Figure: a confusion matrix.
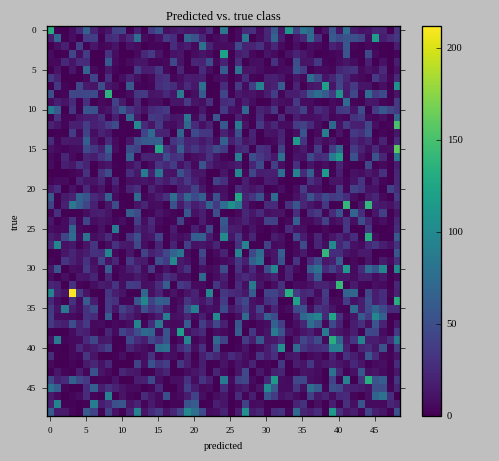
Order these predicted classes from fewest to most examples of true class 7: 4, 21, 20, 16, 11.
20, 16, 4, 11, 21
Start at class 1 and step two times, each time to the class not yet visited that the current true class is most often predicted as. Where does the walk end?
30
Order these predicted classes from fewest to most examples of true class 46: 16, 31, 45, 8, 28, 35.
35, 28, 31, 16, 45, 8
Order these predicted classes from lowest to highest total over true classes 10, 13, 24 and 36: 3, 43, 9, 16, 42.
9, 42, 3, 16, 43
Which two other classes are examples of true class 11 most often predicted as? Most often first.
19, 48
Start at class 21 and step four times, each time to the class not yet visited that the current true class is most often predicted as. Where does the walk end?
37
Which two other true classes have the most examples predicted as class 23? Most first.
36, 39
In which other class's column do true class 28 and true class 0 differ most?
38
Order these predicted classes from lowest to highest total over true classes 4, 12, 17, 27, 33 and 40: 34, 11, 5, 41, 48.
11, 5, 41, 34, 48
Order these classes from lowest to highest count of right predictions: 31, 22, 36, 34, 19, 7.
31, 19, 7, 22, 36, 34
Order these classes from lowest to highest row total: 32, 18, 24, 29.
24, 32, 29, 18
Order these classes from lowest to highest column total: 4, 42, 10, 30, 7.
10, 7, 4, 30, 42
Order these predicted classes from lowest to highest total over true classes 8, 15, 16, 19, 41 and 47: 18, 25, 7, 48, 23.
25, 7, 23, 18, 48
